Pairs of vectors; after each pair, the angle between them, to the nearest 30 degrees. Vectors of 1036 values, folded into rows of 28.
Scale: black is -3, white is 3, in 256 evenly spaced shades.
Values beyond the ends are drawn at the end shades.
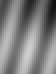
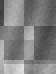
60 degrees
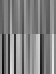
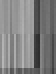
120 degrees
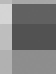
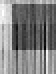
30 degrees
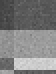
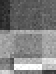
30 degrees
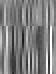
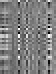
60 degrees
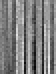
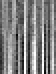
150 degrees
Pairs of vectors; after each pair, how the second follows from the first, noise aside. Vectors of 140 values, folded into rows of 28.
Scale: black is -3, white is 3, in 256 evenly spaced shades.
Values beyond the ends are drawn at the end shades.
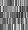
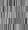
reversed, negated, shrunk.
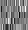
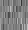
wrapped around, shrunk.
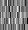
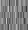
wrapped around, shrunk.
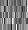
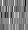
wrapped around, negated, partly zeroed.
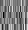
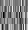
copied.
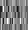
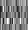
copied.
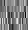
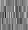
wrapped around, shrunk.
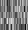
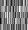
shuffled.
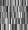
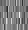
partly zeroed.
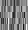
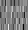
partly zeroed.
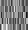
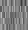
reversed, negated, shrunk.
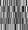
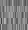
reversed, negated, shrunk.
